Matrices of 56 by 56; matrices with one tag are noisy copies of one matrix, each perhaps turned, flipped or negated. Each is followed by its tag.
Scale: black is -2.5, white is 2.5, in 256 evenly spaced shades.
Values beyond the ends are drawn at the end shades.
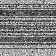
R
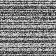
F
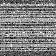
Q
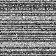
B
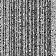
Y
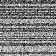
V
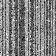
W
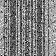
R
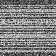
Q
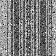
R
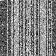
R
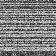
Y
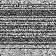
R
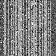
Q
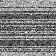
R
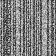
B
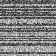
V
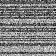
V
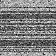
R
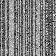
B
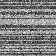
W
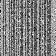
Y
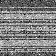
R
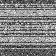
R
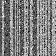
V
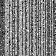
Y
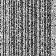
Y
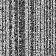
W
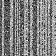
V
